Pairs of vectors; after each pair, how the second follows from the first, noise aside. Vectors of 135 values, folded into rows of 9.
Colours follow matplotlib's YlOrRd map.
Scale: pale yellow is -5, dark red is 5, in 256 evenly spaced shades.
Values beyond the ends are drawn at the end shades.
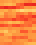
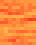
wrapped around, negated, shrunk.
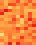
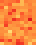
wrapped around, negated, partly zeroed.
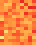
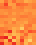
reversed, partly zeroed.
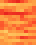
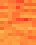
wrapped around, negated, shrunk.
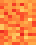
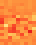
reversed, partly zeroed.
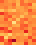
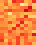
reversed, negated.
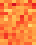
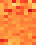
negated, partly zeroed.
